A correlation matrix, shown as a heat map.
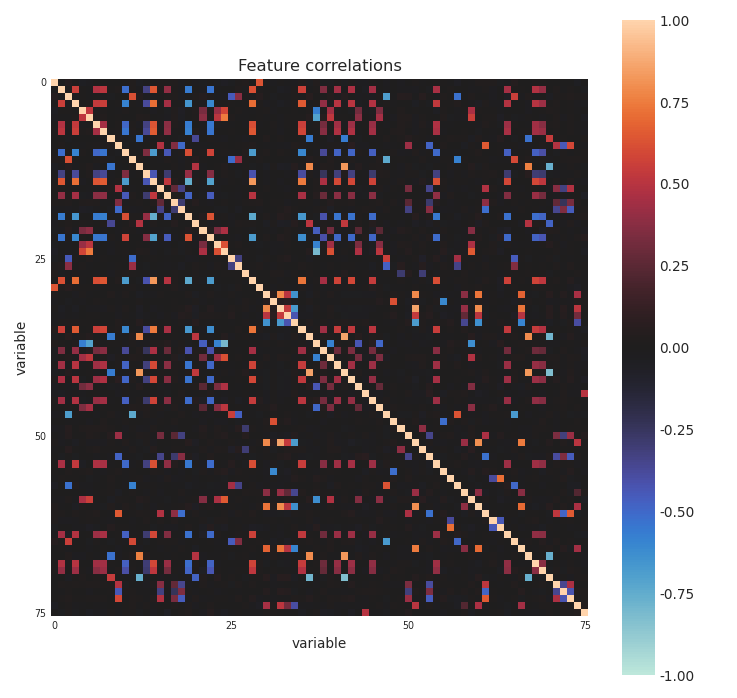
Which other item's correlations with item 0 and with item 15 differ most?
29
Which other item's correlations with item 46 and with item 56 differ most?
63
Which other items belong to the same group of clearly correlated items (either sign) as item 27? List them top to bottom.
49, 52
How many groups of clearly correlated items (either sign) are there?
11
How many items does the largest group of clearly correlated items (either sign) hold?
20
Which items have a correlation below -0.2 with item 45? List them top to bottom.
10, 13, 19, 22
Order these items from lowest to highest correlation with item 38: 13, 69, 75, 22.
22, 13, 75, 69
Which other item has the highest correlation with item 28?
14
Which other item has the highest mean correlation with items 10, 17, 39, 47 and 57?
25
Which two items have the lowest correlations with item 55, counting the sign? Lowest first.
31, 48
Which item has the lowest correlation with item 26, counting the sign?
47
